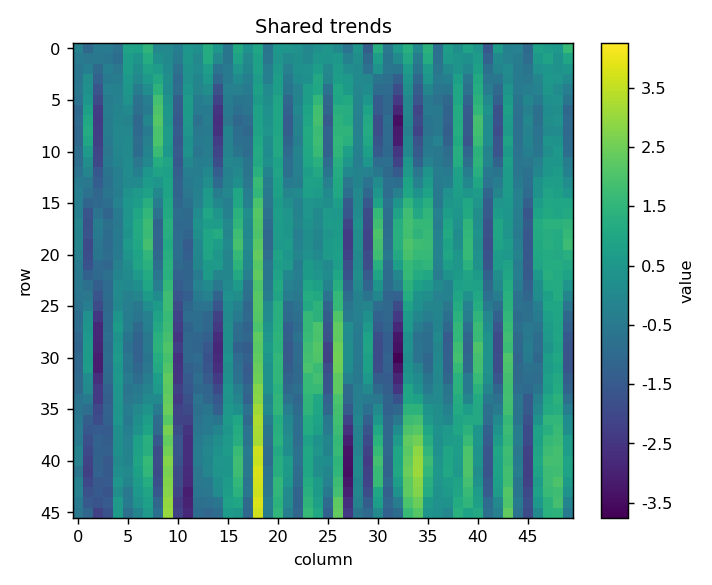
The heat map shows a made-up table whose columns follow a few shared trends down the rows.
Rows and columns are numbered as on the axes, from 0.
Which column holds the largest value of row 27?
26
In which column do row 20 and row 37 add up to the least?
27
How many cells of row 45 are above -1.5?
44
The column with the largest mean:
18
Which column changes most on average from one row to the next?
32
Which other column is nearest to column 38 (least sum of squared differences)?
23
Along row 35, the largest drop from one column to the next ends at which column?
10
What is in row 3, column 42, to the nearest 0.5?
-0.5
